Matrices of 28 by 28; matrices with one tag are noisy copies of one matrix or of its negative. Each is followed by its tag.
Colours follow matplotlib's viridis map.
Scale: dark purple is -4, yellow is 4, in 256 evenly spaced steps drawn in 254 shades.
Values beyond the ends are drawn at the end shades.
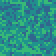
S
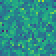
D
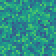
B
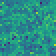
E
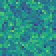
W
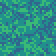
E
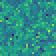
D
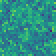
W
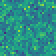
D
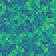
E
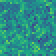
S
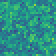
S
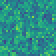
D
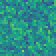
B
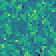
B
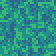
D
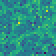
E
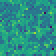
S
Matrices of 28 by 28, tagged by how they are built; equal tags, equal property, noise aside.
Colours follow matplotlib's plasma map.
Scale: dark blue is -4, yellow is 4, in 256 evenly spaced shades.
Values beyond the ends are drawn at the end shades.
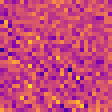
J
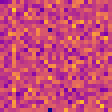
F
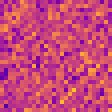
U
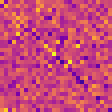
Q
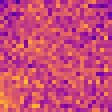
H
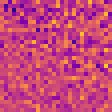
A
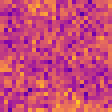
H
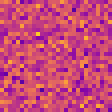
F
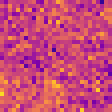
H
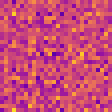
F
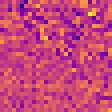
A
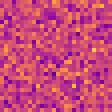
F
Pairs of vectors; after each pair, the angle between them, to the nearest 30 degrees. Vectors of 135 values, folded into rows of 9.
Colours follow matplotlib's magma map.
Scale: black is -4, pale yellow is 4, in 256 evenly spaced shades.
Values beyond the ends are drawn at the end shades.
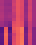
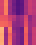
150 degrees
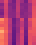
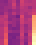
60 degrees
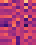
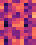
60 degrees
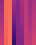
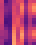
150 degrees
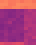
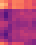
30 degrees
